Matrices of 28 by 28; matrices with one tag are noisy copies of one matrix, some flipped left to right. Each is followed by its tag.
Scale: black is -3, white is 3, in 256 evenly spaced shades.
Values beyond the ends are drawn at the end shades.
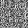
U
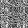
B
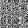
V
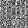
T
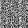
V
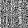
V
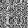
V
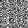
V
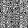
B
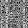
B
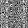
B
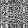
B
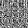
U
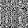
V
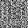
T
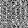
T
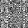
B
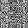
B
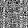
B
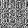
U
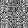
B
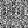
T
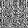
U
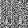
V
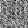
T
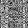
B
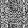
B
